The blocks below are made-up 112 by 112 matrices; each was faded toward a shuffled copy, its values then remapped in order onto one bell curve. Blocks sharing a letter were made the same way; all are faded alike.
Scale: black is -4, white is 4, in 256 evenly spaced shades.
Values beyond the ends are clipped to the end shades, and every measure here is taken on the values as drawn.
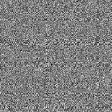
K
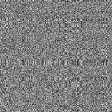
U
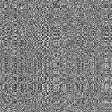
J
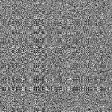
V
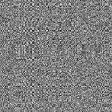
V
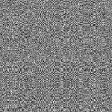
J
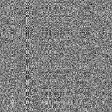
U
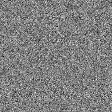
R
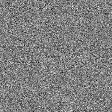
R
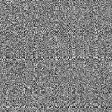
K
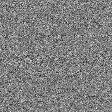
R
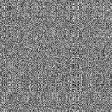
U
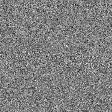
R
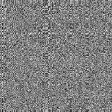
K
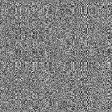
K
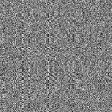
U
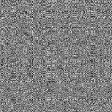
V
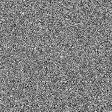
R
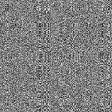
U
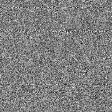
R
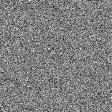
R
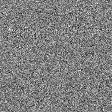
R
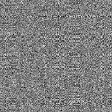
K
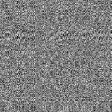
U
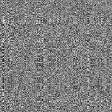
K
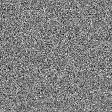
R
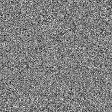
R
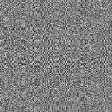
J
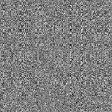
K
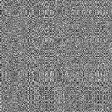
J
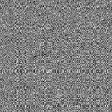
J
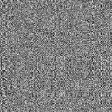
U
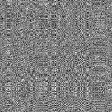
J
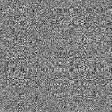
K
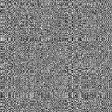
J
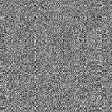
V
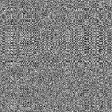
V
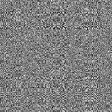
V
